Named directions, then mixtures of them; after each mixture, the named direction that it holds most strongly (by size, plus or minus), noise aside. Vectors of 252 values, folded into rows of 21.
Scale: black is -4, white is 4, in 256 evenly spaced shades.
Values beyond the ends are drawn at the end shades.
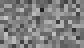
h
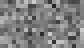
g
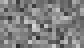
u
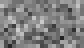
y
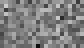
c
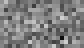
u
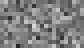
u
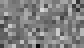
c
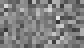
c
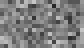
g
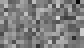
c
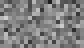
h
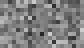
g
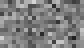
g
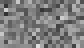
c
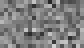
g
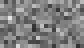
u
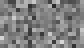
g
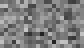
g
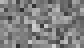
u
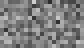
g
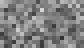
y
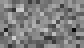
y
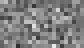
u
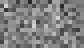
c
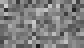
c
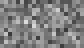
u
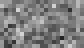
y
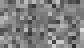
g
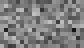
h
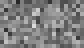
h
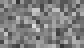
u
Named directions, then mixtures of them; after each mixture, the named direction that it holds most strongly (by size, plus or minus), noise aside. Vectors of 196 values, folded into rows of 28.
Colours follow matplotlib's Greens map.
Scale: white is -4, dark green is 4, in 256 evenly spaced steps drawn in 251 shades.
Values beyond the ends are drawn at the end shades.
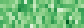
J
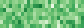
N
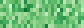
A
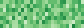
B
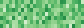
B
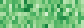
A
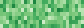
B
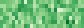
J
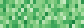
B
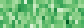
J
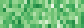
N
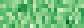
J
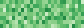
B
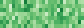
A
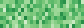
B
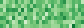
B
